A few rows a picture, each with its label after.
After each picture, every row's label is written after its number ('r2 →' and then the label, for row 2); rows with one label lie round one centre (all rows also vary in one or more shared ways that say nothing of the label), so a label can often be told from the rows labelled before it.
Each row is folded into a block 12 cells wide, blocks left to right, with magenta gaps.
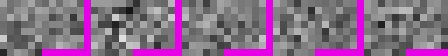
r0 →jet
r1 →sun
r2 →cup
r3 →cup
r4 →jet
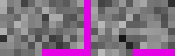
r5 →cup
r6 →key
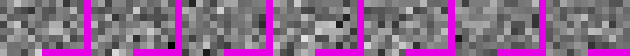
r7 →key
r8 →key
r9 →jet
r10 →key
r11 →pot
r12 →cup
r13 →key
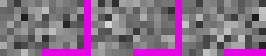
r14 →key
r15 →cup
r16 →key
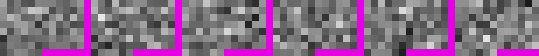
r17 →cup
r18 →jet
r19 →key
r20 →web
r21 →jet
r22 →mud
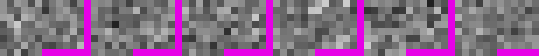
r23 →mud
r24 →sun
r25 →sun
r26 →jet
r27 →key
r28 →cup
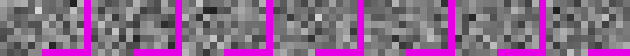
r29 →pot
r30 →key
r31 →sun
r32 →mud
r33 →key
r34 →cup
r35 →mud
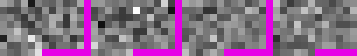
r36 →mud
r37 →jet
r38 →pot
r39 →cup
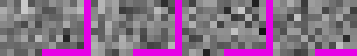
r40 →web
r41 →web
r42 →key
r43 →jet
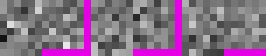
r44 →pot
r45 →key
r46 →sun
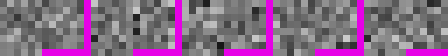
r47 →mud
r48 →cup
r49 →cup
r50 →sun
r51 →pot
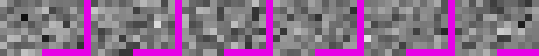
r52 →key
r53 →web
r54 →cup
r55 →cup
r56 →jet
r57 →key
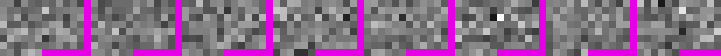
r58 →key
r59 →key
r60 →pot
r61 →jet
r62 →mud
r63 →mud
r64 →mud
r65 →sun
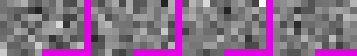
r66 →key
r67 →mud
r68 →web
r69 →sun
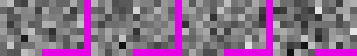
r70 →cup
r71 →sun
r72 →jet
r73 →sun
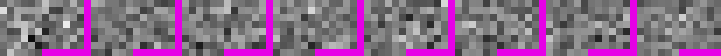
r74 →web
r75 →pot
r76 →sun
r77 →jet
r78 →cup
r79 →mud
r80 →key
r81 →mud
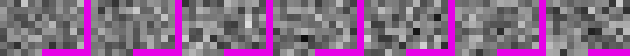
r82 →mud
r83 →sun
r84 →web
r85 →mud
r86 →jet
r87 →web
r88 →web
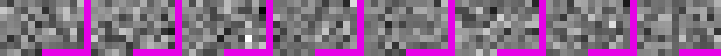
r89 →sun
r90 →jet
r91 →jet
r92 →cup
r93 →sun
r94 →mud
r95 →pot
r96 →cup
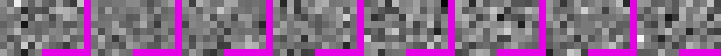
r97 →sun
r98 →cup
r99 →jet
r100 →sun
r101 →pot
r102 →key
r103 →pot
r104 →jet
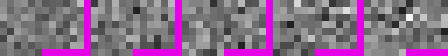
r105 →cup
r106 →web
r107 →web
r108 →jet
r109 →mud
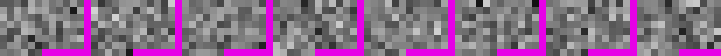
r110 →cup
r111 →cup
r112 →key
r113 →web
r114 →mud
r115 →pot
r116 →pot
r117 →web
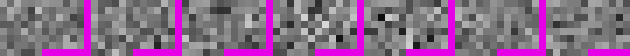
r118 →jet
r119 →cup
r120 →web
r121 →mud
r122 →pot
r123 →cup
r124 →jet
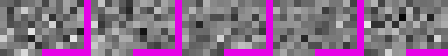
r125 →mud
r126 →web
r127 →jet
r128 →web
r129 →mud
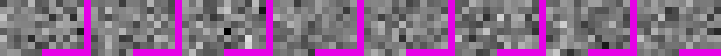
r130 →key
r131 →mud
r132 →jet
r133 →cup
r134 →mud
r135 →jet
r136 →web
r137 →jet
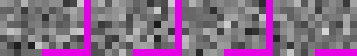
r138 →sun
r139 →cup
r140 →pot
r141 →mud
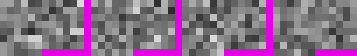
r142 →web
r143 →jet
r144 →mud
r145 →cup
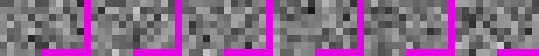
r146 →key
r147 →mud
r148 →cup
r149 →key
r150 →pot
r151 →pot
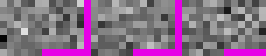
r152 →cup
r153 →jet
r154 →key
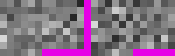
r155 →key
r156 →mud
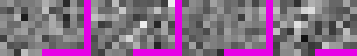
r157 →key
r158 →cup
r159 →pot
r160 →cup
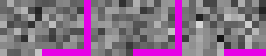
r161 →mud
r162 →web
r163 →mud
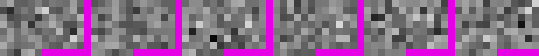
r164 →pot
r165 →web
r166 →web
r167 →sun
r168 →pot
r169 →jet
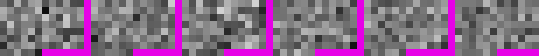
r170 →pot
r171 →cup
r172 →jet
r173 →key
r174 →sun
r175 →pot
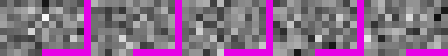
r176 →mud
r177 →pot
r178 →mud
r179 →web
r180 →jet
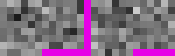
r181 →pot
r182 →sun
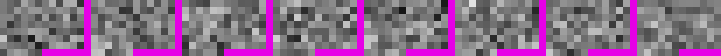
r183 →jet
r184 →web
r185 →cup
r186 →jet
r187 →key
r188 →jet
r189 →key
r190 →web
